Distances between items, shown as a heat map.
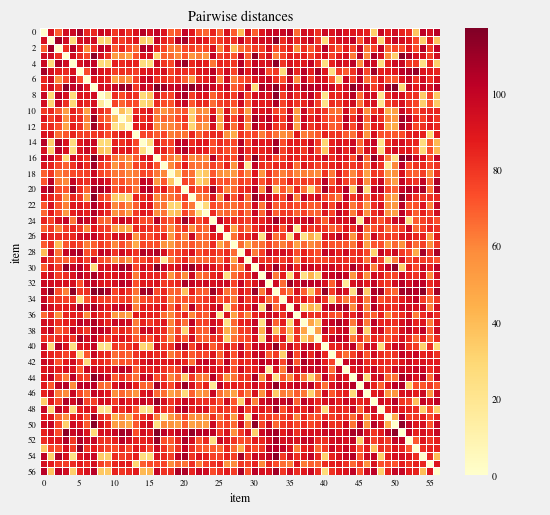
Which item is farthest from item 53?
5
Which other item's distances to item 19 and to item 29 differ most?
17
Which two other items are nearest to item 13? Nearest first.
55, 27
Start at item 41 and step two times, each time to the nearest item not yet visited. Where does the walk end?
34
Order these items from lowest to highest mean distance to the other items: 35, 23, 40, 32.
23, 40, 35, 32
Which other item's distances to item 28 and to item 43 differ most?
32
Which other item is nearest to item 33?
44
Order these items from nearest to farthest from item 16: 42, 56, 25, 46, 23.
23, 46, 25, 42, 56
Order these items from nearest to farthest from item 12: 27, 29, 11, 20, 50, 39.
11, 50, 29, 27, 20, 39
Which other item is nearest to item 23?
22
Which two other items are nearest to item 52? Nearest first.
24, 45
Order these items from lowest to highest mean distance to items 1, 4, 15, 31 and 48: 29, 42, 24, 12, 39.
39, 24, 29, 12, 42
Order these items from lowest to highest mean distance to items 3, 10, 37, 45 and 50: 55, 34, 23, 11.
23, 11, 55, 34
